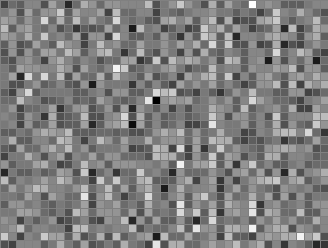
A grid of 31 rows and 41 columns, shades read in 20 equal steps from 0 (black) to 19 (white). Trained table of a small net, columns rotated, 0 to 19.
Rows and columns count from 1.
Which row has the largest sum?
29
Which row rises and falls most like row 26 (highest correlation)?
27
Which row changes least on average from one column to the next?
17
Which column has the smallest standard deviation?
5
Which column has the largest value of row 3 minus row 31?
40
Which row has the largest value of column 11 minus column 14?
21
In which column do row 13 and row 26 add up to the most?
32
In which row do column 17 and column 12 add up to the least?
16
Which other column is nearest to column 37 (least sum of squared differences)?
7
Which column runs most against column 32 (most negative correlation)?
37
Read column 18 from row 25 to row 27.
9 7 6
